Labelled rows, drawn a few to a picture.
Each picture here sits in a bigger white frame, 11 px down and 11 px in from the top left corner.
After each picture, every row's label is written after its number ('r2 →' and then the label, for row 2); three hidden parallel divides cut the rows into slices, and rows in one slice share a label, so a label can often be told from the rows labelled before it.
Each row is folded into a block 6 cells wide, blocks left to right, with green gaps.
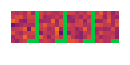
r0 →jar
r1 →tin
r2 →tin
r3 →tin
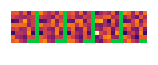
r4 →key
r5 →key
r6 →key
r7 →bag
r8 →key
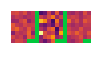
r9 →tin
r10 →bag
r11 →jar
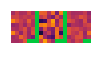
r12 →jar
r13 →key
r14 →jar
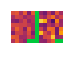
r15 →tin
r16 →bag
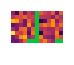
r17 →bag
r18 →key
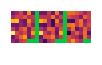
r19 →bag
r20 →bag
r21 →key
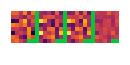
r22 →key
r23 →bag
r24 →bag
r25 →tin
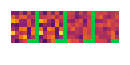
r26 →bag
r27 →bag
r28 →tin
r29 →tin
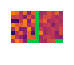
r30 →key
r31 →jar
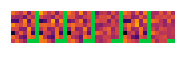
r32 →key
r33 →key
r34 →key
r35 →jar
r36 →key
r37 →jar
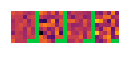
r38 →tin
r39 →key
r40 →jar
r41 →bag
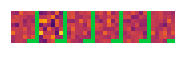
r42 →jar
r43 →bag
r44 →tin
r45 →tin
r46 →tin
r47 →jar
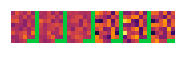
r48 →jar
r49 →jar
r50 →jar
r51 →key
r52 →bag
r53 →key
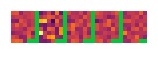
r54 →tin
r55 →bag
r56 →tin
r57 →tin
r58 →jar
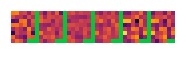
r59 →key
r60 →jar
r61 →tin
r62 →jar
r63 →bag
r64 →bag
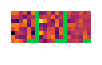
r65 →key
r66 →bag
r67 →tin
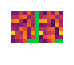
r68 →bag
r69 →bag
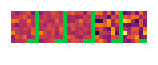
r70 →jar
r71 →jar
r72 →tin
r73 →key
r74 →bag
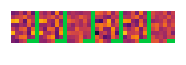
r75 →bag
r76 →bag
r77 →jar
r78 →key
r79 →bag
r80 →tin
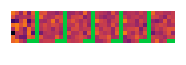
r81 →key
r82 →tin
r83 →jar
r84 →jar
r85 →jar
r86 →tin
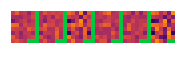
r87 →tin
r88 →tin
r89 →key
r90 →tin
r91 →tin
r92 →key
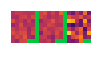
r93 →jar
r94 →tin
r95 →bag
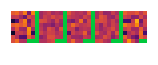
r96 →key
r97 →jar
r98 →tin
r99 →jar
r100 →key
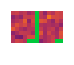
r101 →tin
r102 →jar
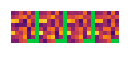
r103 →bag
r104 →bag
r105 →bag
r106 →bag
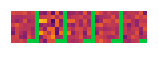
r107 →tin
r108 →bag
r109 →jar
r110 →tin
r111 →jar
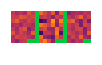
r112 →jar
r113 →key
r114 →jar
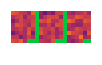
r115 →tin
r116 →jar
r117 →jar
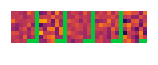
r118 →jar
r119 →bag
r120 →jar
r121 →tin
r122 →key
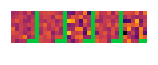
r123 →jar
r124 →tin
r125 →bag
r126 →tin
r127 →key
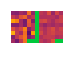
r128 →bag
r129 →jar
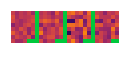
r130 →jar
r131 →jar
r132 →key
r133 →tin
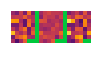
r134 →bag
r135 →jar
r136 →bag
